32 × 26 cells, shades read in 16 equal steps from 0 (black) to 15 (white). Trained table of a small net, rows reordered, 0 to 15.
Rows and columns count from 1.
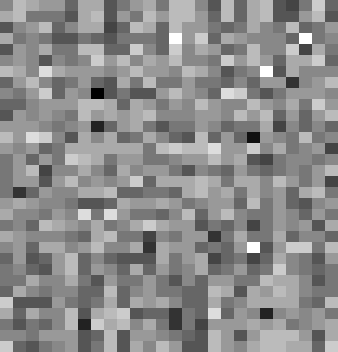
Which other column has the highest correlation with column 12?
21
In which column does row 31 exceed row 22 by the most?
17
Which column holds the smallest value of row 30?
7
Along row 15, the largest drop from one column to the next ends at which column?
20
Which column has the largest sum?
11
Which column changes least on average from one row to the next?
5
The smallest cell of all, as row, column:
9, 8
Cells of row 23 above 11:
3
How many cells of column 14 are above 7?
19
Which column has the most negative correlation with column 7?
22
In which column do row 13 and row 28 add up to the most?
1
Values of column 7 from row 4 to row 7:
7 11 8 9
